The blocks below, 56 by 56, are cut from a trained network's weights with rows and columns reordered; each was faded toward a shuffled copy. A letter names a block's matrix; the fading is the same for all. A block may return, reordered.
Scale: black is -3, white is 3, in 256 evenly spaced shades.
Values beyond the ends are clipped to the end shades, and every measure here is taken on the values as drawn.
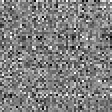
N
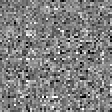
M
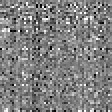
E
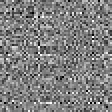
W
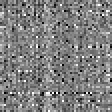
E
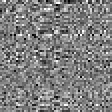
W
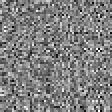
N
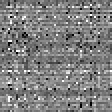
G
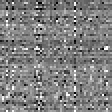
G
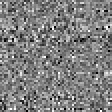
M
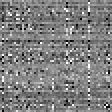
G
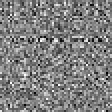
W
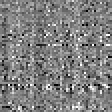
E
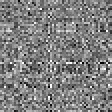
W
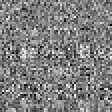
N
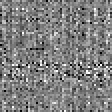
E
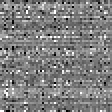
G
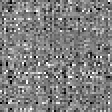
E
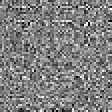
N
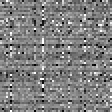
G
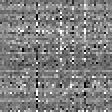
G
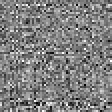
N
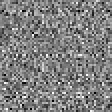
N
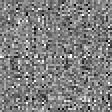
M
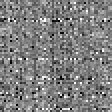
E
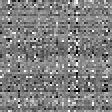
G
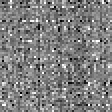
E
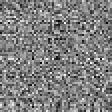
W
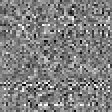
M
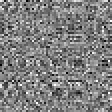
W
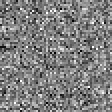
N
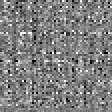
E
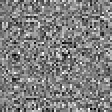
N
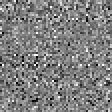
M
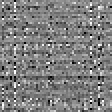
G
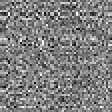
W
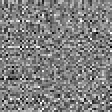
N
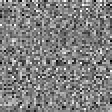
N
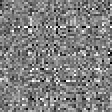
M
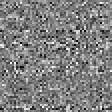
M
